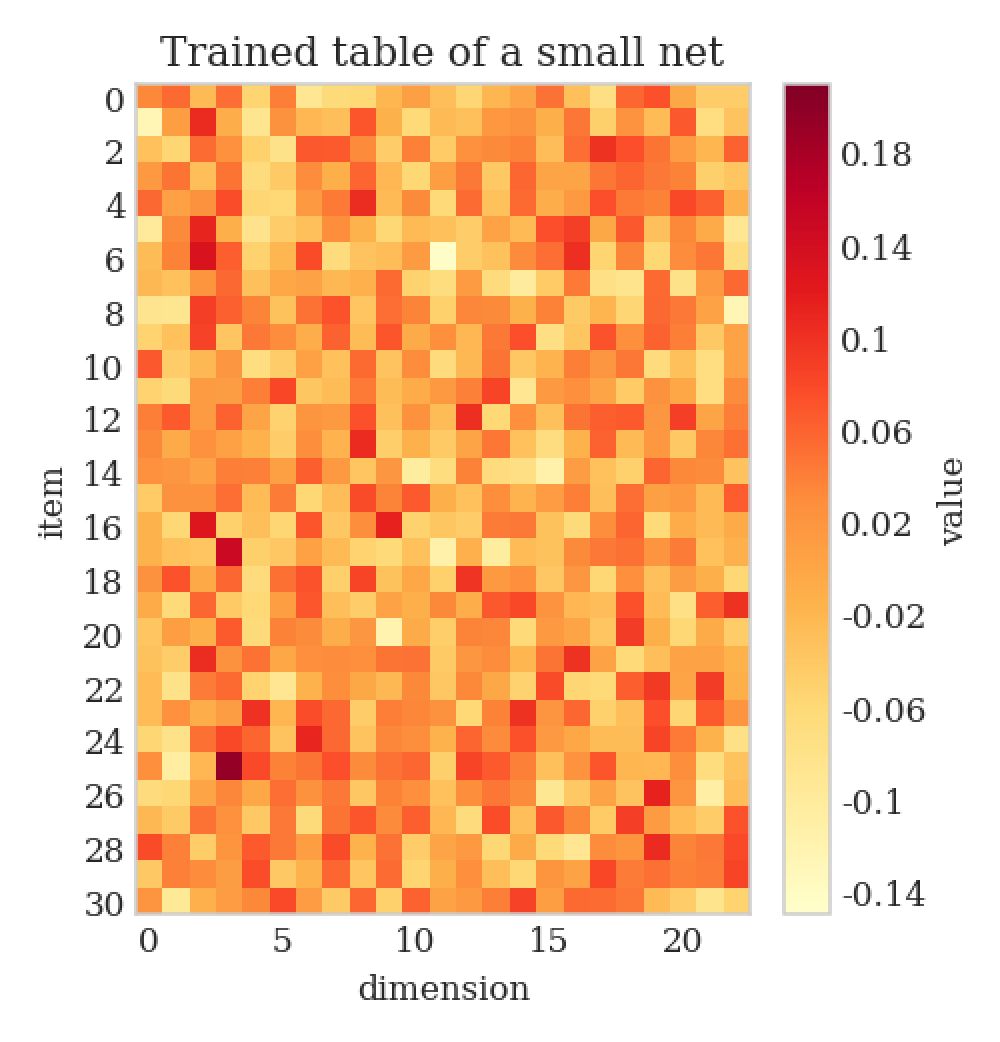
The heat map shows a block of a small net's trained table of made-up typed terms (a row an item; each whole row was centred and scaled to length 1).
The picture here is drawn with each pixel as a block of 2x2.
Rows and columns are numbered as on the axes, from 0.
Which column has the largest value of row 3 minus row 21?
18
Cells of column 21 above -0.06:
25
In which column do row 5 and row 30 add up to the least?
22
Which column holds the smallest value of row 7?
14
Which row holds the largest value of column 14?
23
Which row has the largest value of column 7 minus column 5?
2
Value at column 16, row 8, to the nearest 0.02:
-0.04
